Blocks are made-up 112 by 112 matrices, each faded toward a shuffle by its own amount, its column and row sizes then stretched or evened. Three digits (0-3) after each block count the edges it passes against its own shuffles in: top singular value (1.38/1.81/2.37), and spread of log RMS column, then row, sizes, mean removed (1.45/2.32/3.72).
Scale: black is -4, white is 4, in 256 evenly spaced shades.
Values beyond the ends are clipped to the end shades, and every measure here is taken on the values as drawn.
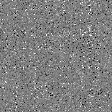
1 1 1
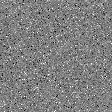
1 0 0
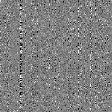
3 2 0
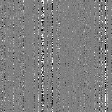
3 3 0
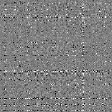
3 2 2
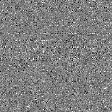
2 1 2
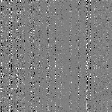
2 3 1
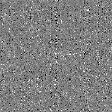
1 2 1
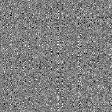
2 2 1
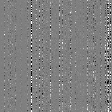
3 3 0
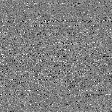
0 0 2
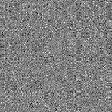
3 0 0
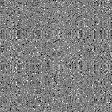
3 1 0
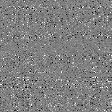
2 1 2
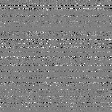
2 1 3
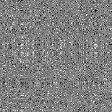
3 1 1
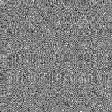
3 0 0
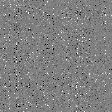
0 2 1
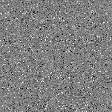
0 0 1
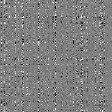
1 3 2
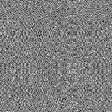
3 0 0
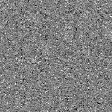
2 1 0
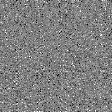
2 1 1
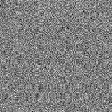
3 0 0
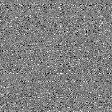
2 0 2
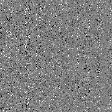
0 2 0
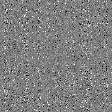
1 2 1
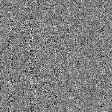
1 2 0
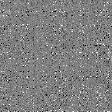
0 2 2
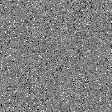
1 1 0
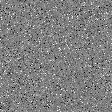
0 0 0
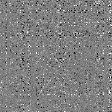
0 2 2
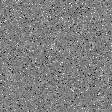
1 0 0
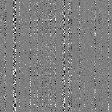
3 3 1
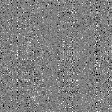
3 2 1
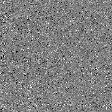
1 1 1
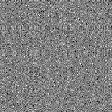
3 0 0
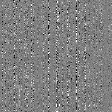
2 3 0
